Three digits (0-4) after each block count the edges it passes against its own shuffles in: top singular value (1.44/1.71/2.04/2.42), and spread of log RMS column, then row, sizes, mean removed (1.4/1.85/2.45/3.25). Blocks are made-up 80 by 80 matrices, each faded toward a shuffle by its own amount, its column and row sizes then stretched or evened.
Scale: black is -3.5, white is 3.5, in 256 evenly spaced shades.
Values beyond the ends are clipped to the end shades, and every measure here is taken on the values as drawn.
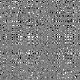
4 3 3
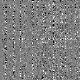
1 4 2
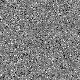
0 0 0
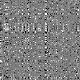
4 3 2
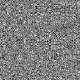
3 2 1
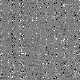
0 3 2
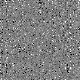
1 2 1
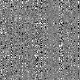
0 4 2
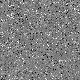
0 0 0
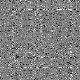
3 2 3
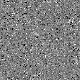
0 1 2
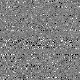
1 1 3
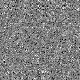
2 0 1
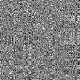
3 1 0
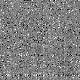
2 0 2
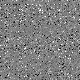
0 1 2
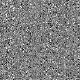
0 3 0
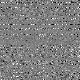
1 1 4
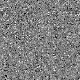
0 1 1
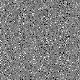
2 2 0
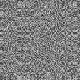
4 0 0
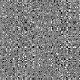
4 3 1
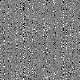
0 4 0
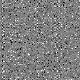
3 2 1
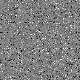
1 0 2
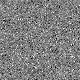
0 0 0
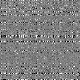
4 2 4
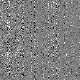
0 4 1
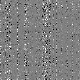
0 4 1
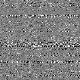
2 1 4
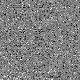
2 0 0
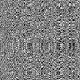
4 3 0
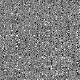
1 3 1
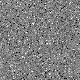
1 0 0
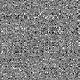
3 0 2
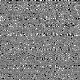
3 0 3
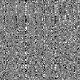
3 3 1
